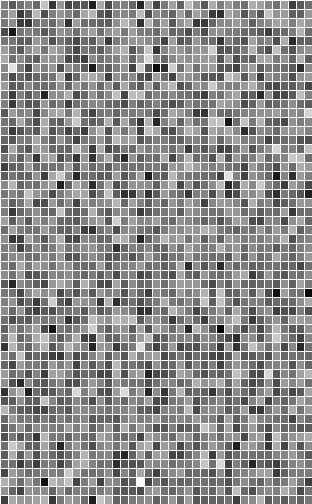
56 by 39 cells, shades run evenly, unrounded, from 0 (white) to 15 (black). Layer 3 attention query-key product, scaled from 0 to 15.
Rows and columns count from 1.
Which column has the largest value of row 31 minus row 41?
15
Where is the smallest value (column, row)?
18, 54
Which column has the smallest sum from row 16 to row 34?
7
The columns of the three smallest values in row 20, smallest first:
29, 8, 22
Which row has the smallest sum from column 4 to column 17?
36
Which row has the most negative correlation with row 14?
2
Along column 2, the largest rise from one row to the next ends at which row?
9
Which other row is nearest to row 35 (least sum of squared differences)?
31
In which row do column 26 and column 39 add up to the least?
34
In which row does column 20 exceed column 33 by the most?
14
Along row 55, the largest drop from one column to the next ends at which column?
30
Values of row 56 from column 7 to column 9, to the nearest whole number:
12 8 6
